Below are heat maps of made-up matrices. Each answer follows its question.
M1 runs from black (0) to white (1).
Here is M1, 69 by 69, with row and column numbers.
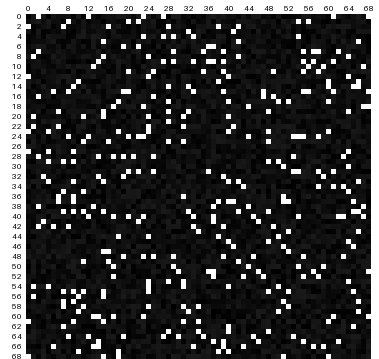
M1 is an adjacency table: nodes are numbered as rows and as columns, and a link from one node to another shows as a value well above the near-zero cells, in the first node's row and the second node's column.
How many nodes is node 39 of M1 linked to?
9
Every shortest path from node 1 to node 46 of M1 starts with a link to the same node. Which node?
node 22
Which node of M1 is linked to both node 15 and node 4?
node 33
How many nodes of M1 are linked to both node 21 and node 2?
1
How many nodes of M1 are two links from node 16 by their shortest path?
10
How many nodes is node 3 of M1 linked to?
2
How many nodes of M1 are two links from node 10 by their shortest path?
9
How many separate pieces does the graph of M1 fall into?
2
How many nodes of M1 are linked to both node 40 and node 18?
3
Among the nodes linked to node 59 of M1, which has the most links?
node 66
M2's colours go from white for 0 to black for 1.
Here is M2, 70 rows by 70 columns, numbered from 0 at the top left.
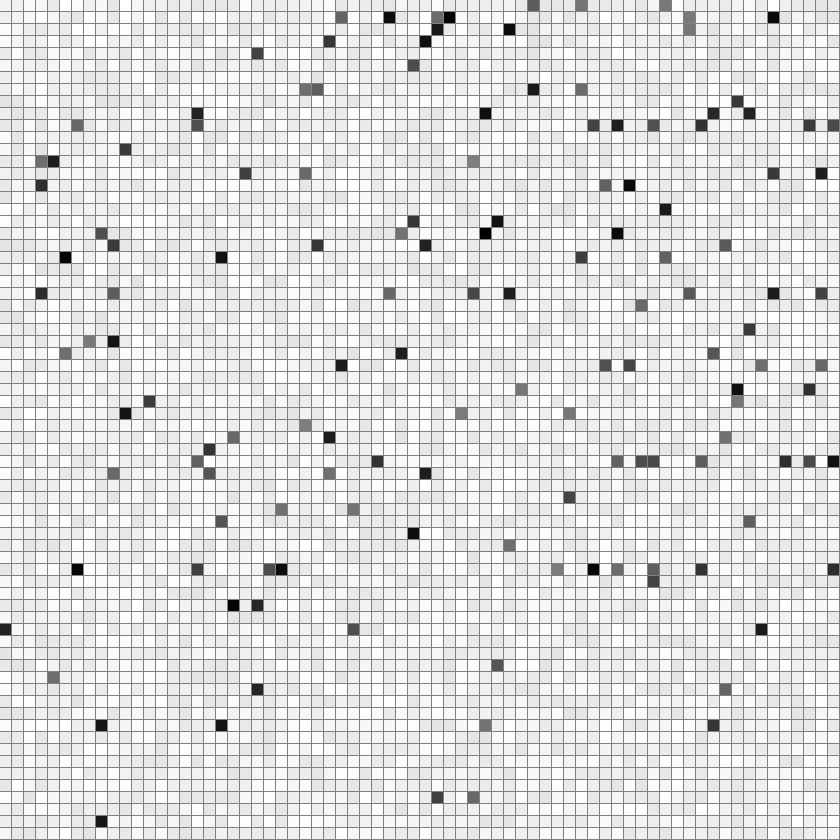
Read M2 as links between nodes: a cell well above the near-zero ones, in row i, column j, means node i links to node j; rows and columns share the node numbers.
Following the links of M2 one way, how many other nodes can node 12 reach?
9
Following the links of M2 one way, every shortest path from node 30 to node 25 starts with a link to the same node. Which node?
node 28
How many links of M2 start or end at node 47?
12
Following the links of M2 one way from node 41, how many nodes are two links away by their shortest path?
10
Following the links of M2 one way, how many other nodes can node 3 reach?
5
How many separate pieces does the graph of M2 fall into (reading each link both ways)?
2
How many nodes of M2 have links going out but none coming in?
10
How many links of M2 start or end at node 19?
6
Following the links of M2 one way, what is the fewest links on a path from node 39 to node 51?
5
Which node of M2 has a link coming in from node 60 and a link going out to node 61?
node 8
